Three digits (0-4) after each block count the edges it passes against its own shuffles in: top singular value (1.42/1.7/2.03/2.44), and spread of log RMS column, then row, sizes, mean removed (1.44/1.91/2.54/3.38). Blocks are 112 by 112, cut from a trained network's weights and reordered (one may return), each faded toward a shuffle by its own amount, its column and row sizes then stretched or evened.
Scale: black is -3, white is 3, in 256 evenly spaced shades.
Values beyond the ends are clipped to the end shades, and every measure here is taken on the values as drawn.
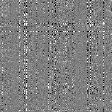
3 4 2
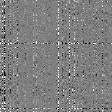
3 4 2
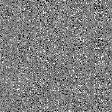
0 3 1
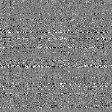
2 2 4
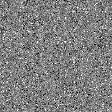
0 1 0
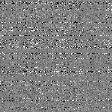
0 2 4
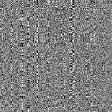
4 4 1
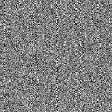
3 3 0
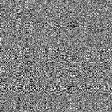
4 1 3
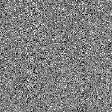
2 2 1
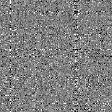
2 2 3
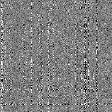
3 4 2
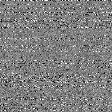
1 0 4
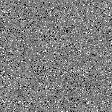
0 0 2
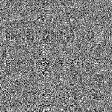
3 1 2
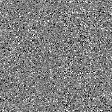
1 1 2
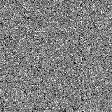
1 0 0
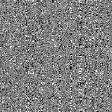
2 3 1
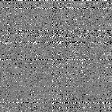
3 2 4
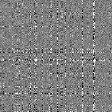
4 4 3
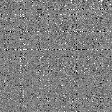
1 2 3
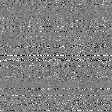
3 1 4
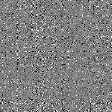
0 3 3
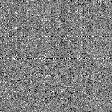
2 0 2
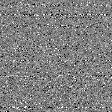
0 0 3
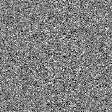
2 1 0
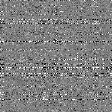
3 2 4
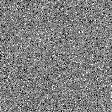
1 0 0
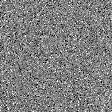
0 0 0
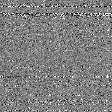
1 0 4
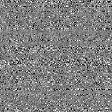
3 1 4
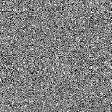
2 2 1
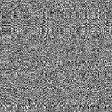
4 1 3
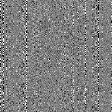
4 4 1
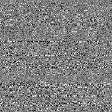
3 0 4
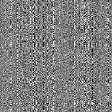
4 4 1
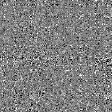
0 3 3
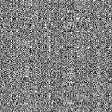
4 2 3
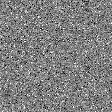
1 0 1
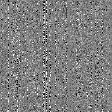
0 4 1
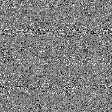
1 1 3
